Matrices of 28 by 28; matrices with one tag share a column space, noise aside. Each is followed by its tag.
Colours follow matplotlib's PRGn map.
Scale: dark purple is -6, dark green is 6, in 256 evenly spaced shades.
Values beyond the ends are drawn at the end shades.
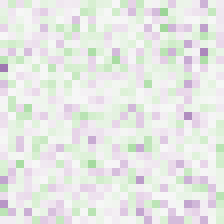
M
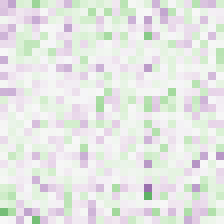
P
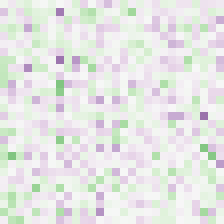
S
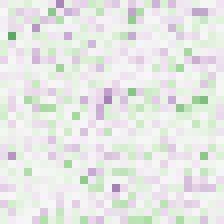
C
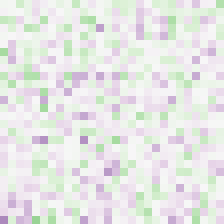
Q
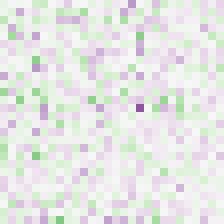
C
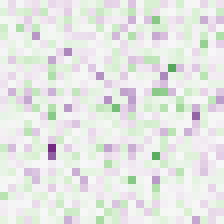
C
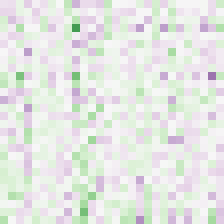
Q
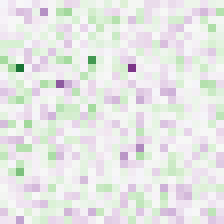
S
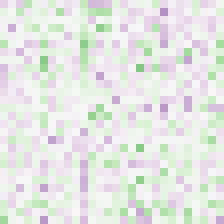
M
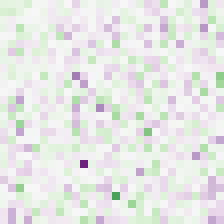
Q
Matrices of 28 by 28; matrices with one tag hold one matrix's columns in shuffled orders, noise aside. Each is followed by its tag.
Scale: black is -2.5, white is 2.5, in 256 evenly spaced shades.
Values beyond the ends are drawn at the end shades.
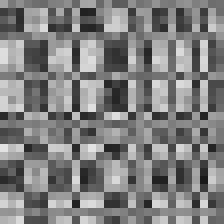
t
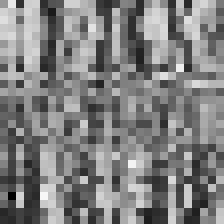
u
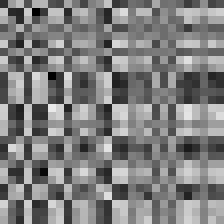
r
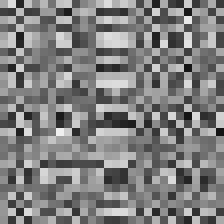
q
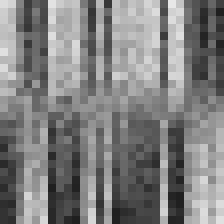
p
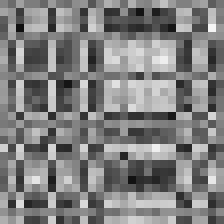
t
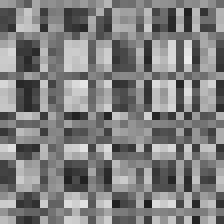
t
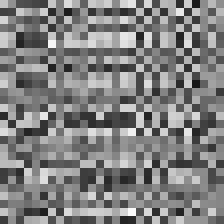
q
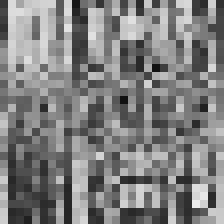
u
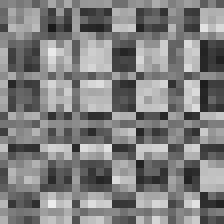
t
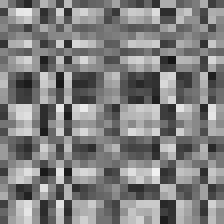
r
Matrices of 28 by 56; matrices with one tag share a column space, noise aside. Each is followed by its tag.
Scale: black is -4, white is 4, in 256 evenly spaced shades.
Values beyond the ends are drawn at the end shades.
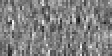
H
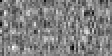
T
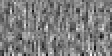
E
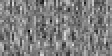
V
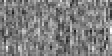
T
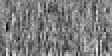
E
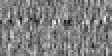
H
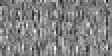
T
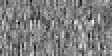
H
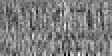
E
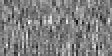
H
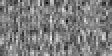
V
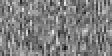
V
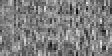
V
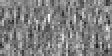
H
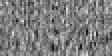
V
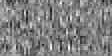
T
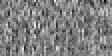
T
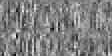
E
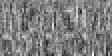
E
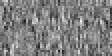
H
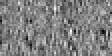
V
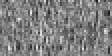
T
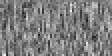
E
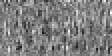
T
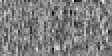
T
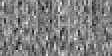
V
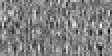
T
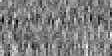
H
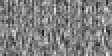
V
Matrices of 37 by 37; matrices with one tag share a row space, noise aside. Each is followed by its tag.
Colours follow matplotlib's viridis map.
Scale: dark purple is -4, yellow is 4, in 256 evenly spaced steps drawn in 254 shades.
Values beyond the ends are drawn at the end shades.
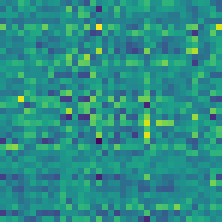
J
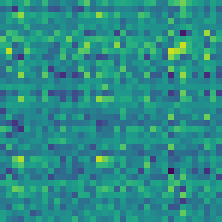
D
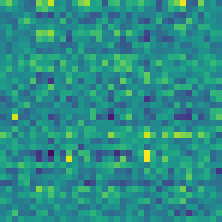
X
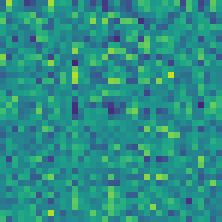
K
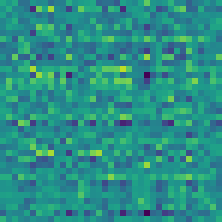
X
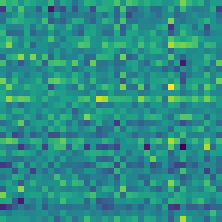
D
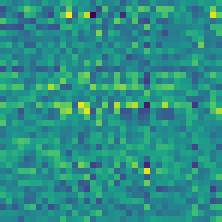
J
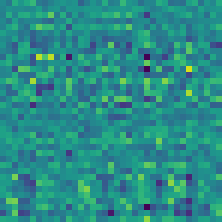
X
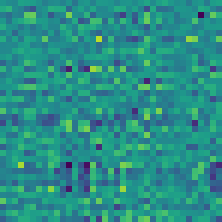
J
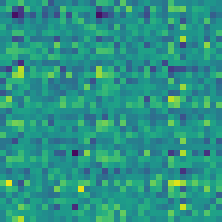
D
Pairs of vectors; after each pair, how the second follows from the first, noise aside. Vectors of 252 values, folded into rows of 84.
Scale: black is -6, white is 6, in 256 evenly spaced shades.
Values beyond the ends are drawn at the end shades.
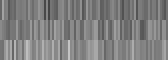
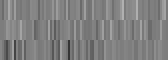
negated, partly zeroed.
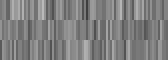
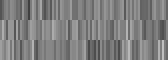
wrapped around, negated.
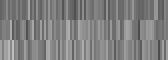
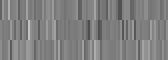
reversed, negated, partly zeroed.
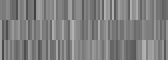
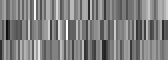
wrapped around, negated, scaled up.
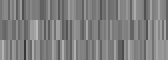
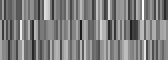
reversed, negated, scaled up.
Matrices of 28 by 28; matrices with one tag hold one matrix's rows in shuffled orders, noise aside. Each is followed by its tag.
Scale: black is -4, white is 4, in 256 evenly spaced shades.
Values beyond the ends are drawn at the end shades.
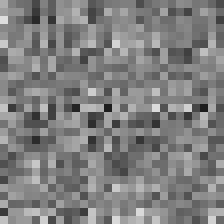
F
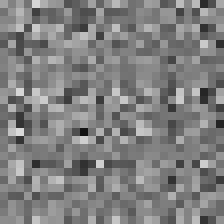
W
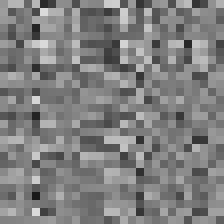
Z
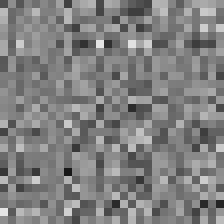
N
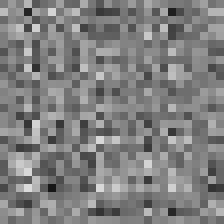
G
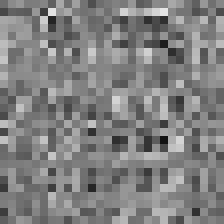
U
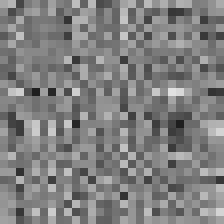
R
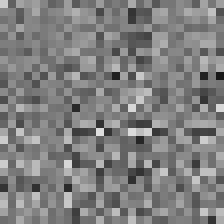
N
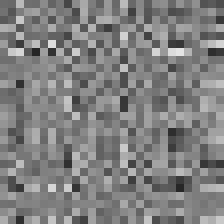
R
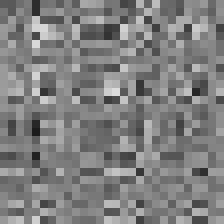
Z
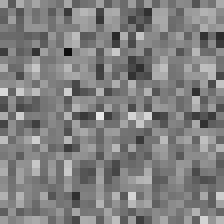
N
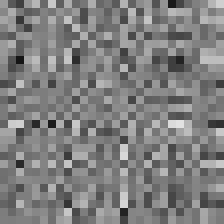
R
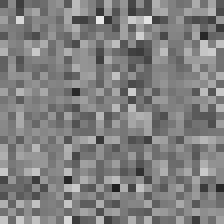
N
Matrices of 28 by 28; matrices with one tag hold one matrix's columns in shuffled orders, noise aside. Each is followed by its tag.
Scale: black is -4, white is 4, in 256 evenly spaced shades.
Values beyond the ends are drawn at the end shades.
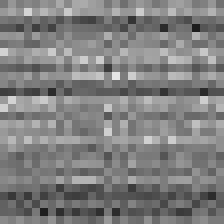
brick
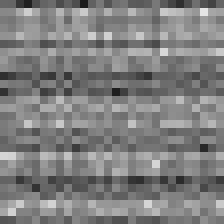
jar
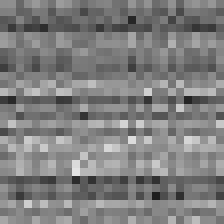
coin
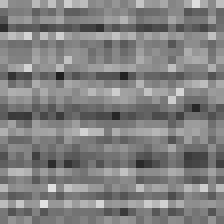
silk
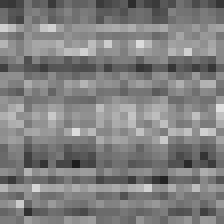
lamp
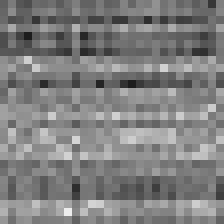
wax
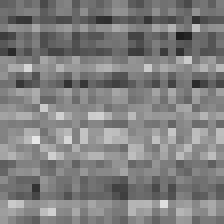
wax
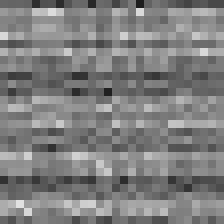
jar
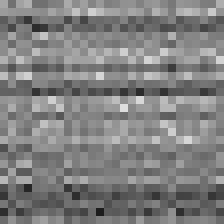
brick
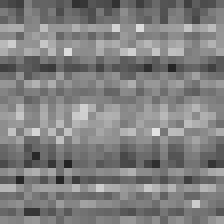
lamp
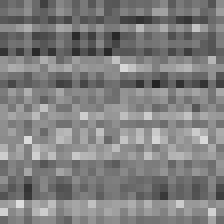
wax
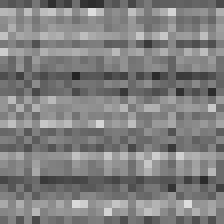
jar
